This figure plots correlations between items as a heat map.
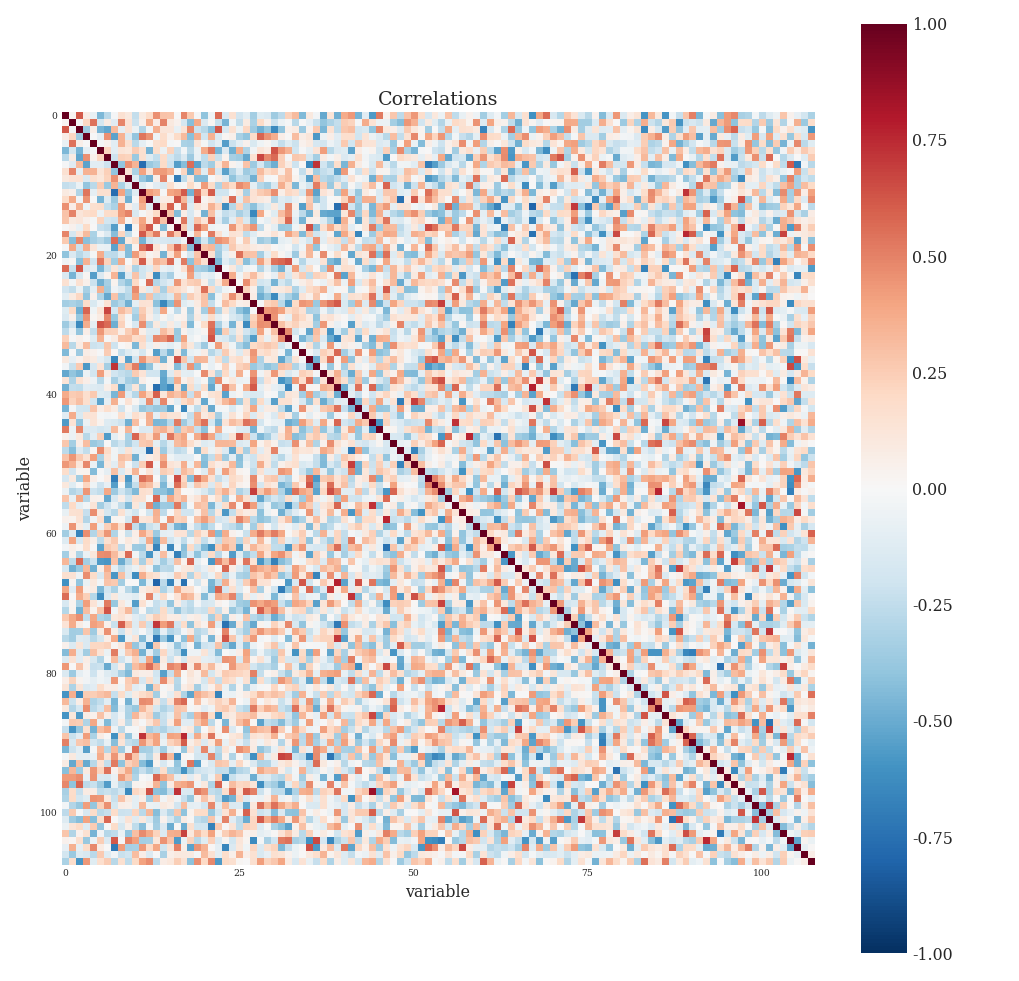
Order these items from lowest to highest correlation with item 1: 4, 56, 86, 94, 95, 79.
79, 86, 56, 94, 95, 4
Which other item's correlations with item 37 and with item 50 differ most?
41
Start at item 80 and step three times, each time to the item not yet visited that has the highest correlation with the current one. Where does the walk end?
85
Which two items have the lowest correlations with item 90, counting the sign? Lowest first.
77, 67
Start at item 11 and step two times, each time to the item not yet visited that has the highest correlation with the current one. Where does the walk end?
17
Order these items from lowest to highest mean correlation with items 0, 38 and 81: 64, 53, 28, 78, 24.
28, 78, 53, 24, 64
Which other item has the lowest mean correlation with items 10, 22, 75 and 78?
73
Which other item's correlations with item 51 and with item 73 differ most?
23
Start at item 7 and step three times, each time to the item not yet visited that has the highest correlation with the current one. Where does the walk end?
92
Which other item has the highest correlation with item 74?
101
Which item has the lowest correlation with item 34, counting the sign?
13
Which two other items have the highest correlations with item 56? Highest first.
97, 44
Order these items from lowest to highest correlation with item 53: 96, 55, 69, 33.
69, 55, 33, 96
